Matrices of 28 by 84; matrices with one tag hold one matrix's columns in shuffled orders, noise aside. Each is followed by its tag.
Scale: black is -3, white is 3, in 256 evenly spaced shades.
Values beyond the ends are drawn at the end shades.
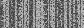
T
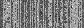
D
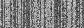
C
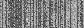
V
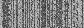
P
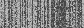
C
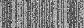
D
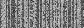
P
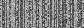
P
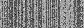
C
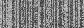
C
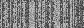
D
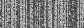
T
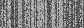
P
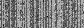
P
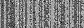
T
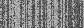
T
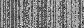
C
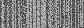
V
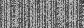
T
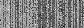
V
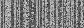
C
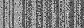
V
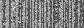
D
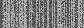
V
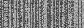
V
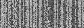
C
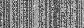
V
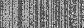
T
